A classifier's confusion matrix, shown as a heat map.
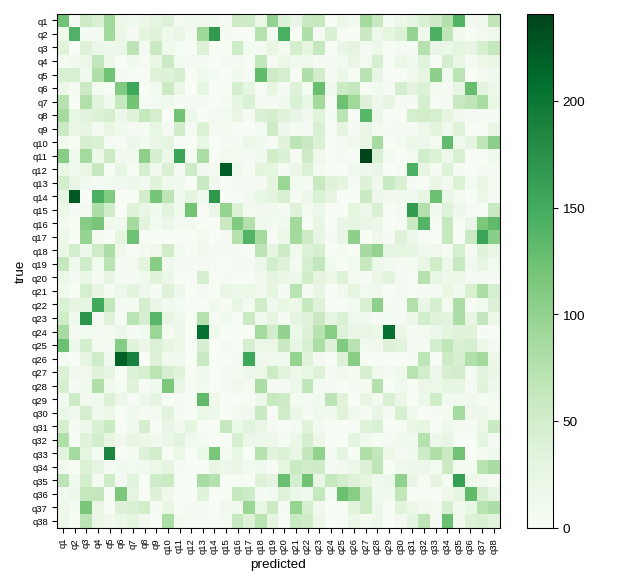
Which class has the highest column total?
q3
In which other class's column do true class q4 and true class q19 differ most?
q9
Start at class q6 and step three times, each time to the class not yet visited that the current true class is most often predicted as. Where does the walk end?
q1
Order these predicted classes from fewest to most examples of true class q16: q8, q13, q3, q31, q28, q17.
q13, q28, q8, q31, q17, q3
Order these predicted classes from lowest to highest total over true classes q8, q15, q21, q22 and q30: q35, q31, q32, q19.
q19, q32, q35, q31
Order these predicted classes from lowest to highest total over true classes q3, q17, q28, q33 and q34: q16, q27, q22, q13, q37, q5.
q13, q27, q16, q5, q22, q37
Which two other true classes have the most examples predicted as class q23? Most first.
q6, q33
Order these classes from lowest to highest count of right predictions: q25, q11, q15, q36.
q15, q25, q36, q11
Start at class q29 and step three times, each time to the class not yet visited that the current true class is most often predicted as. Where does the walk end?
q32
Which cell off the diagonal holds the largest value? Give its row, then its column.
q11, q27
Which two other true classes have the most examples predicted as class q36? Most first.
q6, q26
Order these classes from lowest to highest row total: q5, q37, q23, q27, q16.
q27, q37, q5, q23, q16
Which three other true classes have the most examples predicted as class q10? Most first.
q28, q38, q14
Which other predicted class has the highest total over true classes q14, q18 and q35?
q2
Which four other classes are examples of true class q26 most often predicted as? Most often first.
q6, q7, q17, q21
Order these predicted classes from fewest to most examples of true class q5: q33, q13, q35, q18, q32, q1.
q13, q32, q1, q35, q33, q18
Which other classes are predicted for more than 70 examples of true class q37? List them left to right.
q3, q17, q21, q38
